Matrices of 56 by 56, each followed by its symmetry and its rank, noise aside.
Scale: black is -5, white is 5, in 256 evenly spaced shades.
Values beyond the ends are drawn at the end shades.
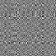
no symmetry, rank three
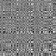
antisymmetric, rank two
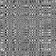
no symmetry, rank two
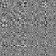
antisymmetric, rank four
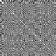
symmetric, rank four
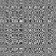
no symmetry, rank three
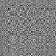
no symmetry, rank four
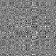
no symmetry, rank four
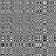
antisymmetric, rank two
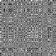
symmetric, rank three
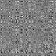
antisymmetric, rank four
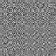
symmetric, rank four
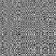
no symmetry, rank four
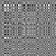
no symmetry, rank two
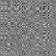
no symmetry, rank three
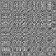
symmetric, rank four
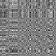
antisymmetric, rank two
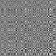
no symmetry, rank two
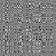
no symmetry, rank four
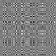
antisymmetric, rank two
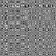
no symmetry, rank three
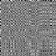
no symmetry, rank three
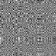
antisymmetric, rank four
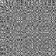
symmetric, rank four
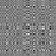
no symmetry, rank two
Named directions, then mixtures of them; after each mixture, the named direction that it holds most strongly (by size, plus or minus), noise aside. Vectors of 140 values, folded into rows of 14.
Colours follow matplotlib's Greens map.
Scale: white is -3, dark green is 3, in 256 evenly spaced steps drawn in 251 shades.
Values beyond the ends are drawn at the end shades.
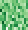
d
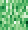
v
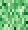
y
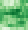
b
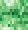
b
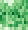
b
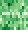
y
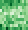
b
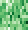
v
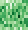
v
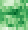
b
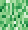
v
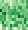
d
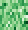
y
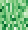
d
